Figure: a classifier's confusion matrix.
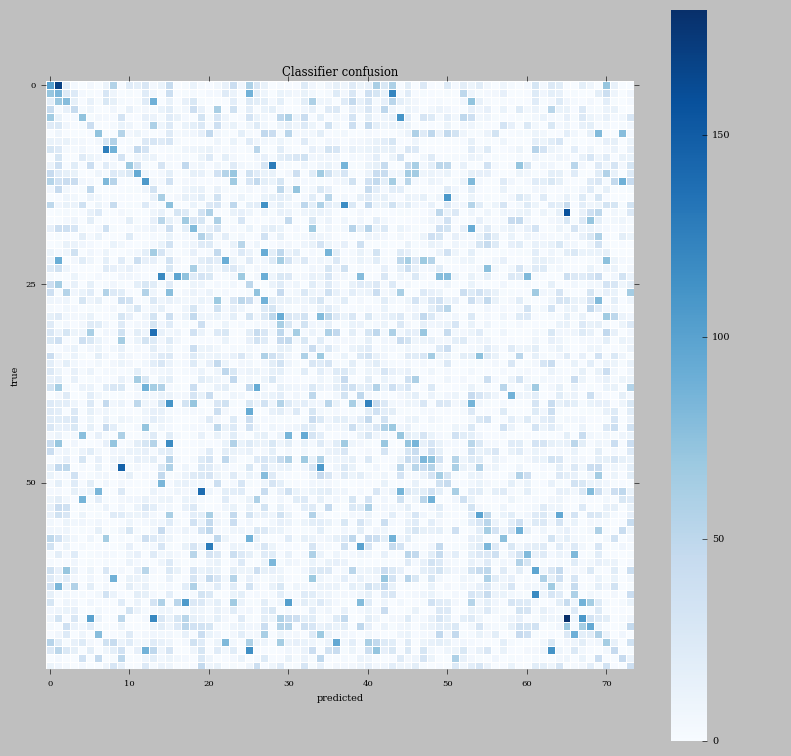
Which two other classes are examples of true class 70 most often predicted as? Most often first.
36, 22
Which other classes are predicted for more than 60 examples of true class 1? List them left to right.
0, 25, 43
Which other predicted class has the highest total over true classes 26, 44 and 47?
32
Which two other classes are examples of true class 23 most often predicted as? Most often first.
55, 18
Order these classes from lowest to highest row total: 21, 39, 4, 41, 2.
41, 39, 21, 2, 4
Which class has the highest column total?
1
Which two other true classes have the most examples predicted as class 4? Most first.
52, 44
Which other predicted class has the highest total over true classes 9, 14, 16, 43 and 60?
65
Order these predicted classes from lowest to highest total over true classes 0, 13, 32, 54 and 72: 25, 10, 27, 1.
10, 27, 25, 1
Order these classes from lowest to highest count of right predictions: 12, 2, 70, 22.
70, 2, 22, 12
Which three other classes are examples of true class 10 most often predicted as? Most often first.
28, 37, 59
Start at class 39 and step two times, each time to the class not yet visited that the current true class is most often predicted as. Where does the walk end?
20
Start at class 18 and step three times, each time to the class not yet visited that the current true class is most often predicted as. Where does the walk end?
15
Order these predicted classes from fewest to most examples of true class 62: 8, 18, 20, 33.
18, 20, 33, 8
